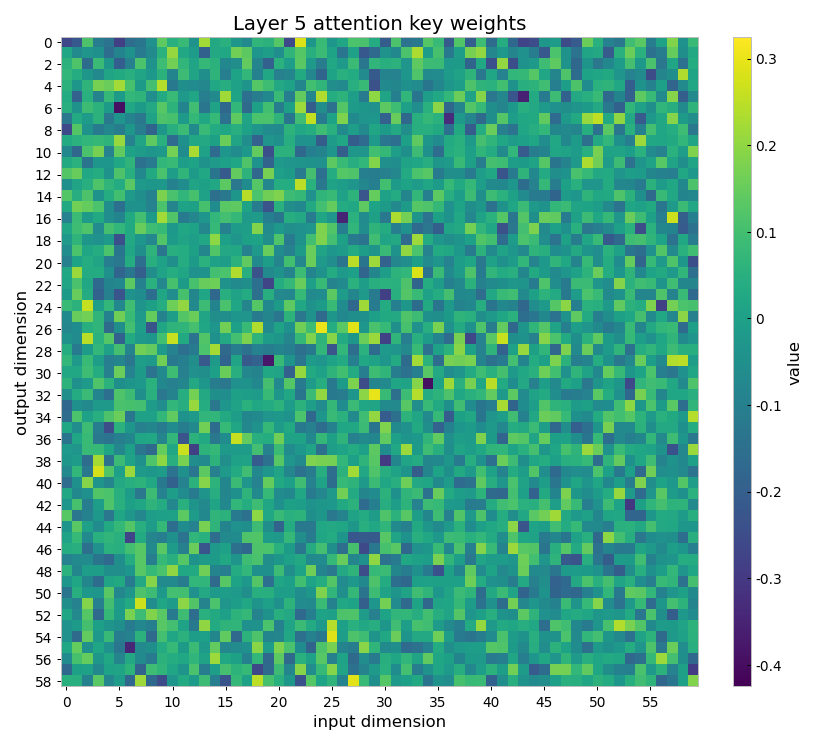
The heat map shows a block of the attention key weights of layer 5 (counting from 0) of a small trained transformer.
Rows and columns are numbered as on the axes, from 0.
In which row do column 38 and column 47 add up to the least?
0
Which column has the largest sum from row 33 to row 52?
42
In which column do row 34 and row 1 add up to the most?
10
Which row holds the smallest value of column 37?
40
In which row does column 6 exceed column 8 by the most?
26
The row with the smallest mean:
35
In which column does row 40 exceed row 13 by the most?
54
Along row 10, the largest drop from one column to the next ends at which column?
19
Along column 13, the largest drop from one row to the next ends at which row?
1
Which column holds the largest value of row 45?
51
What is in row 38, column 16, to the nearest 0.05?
0
